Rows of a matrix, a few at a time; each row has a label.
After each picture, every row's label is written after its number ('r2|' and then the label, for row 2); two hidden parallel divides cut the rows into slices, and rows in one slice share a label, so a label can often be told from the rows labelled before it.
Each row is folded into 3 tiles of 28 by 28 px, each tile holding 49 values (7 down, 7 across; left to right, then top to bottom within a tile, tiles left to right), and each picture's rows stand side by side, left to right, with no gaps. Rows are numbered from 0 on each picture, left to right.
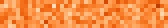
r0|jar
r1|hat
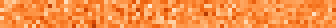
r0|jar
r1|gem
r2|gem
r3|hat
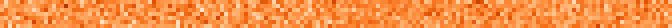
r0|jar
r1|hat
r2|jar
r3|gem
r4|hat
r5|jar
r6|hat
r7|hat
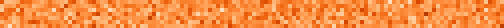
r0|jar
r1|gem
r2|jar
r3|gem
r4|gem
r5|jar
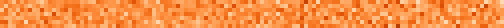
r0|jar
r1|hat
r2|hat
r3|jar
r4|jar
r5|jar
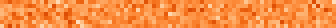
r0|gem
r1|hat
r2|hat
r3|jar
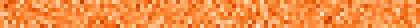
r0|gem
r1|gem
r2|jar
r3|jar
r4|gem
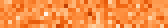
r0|jar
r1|jar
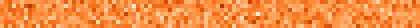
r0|gem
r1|gem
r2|gem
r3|gem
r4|hat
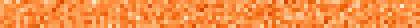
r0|hat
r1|jar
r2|hat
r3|jar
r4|gem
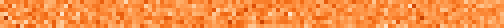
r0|gem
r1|hat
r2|hat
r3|hat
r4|hat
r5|hat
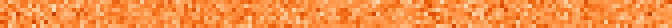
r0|jar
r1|hat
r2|hat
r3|hat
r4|hat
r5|gem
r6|gem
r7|hat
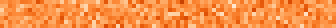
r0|hat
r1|jar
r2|gem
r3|gem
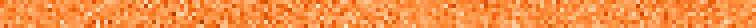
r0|hat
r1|gem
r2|jar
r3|gem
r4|jar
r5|hat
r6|hat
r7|jar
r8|hat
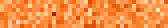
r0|jar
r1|gem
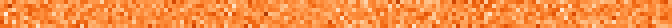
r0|gem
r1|hat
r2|gem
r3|hat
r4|jar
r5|jar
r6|gem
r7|jar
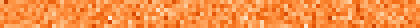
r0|hat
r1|gem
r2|gem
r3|jar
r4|jar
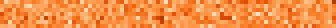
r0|jar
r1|jar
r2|jar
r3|gem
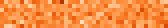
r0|jar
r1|jar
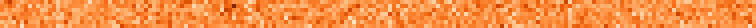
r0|gem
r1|jar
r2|jar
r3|hat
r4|jar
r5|jar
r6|jar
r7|hat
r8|jar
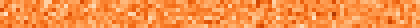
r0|gem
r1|jar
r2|hat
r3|gem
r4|hat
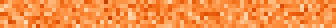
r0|jar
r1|jar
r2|gem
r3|gem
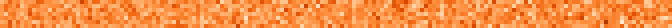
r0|gem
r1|hat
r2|gem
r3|gem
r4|hat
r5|gem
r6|jar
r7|gem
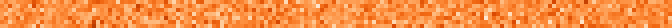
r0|hat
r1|gem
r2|jar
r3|gem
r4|hat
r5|jar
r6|gem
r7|hat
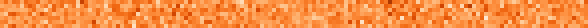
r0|gem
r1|gem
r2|hat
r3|hat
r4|jar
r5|jar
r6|hat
